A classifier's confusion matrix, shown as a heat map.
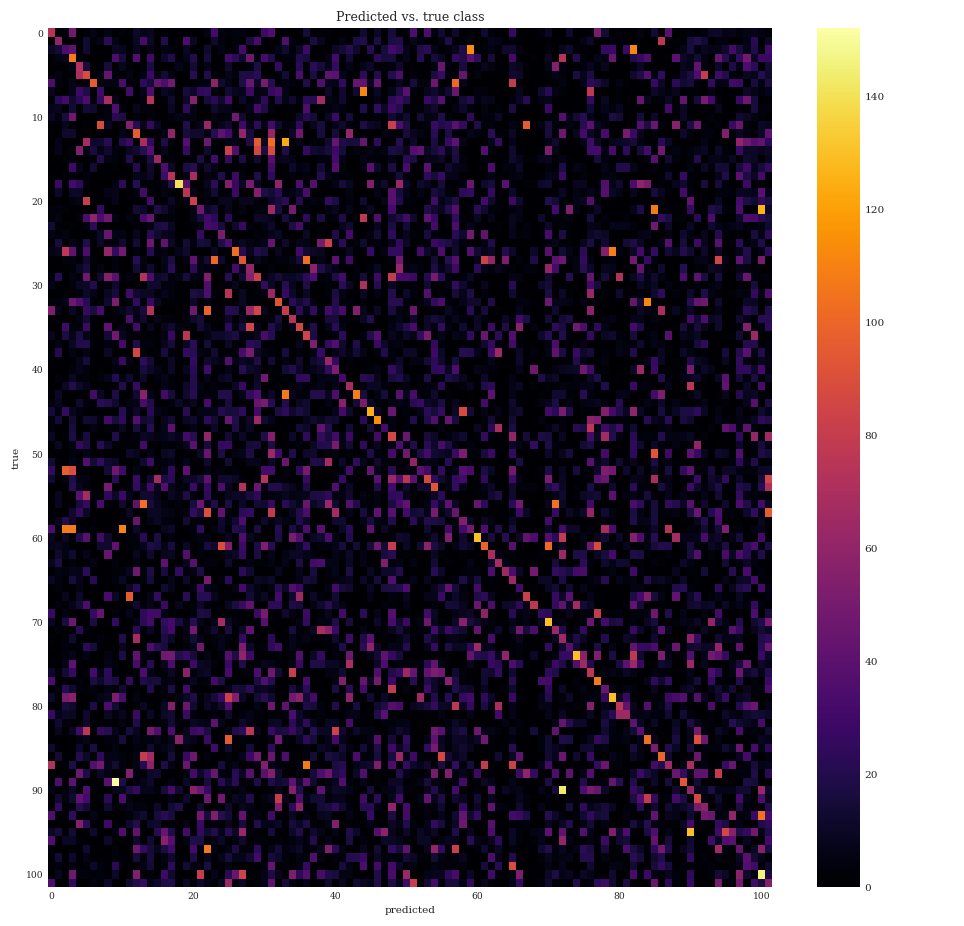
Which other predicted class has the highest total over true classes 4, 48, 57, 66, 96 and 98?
101
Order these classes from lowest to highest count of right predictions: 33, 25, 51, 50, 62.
25, 50, 51, 62, 33
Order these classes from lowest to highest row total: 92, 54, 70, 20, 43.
20, 92, 43, 54, 70
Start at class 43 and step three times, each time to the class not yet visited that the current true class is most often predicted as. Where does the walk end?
44
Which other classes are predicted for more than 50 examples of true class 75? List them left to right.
42, 82, 90
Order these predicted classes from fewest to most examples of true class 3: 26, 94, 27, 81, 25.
81, 27, 26, 25, 94
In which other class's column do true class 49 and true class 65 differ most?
91
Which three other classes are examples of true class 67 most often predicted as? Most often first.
11, 35, 84
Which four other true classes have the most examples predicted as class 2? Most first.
59, 52, 26, 79
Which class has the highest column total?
48
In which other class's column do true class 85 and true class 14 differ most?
29
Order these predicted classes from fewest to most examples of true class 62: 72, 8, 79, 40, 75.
40, 75, 79, 8, 72
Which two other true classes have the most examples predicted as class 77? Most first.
61, 69
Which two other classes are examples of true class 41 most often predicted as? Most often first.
30, 95
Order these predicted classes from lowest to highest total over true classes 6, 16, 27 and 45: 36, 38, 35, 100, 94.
35, 38, 100, 94, 36
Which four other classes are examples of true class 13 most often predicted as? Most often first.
33, 31, 29, 5
